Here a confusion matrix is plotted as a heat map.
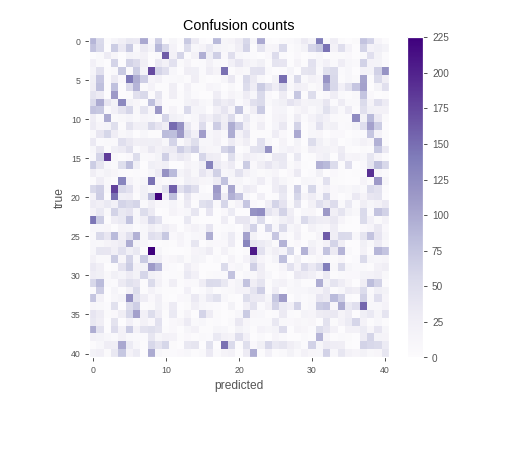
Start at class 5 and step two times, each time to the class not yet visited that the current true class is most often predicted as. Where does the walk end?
21
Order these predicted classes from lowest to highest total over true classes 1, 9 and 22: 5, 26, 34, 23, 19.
19, 34, 26, 5, 23
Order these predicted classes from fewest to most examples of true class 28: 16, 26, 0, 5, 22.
16, 0, 22, 5, 26
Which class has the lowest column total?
27
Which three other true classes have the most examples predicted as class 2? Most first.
15, 10, 12
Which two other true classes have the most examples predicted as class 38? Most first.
17, 11
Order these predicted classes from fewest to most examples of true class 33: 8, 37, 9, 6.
8, 9, 6, 37
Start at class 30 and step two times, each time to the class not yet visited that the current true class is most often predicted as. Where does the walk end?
3
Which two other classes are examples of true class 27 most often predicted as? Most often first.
8, 22
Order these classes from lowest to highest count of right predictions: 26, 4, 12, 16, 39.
39, 4, 26, 12, 16
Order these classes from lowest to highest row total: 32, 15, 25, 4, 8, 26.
32, 26, 15, 8, 4, 25
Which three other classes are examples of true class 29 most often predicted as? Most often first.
32, 8, 9
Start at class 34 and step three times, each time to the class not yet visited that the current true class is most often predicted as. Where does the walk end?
31
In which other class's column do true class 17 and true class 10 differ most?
36
